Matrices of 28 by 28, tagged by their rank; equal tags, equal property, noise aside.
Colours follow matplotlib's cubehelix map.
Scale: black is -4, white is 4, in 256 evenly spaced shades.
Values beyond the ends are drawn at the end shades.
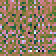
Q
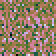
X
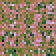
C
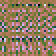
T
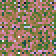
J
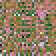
C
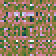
T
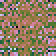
Q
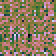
J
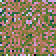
C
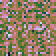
C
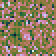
X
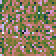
C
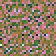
X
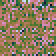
C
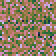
X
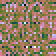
J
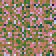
C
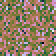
X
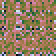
T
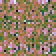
C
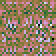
C
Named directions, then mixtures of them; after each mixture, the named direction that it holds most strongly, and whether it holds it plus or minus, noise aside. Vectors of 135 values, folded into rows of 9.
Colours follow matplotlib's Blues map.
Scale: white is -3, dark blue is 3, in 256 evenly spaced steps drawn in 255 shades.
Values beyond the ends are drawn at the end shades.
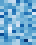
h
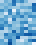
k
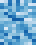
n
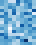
h, plus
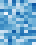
k, plus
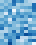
k, plus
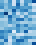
k, minus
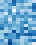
k, plus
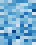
k, plus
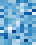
h, plus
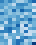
k, minus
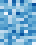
k, plus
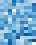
k, plus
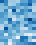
k, minus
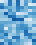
n, plus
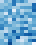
k, plus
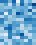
n, minus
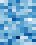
n, plus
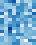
h, minus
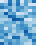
n, plus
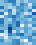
h, minus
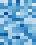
n, plus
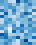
h, plus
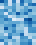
n, minus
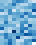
k, plus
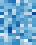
h, minus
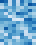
n, minus
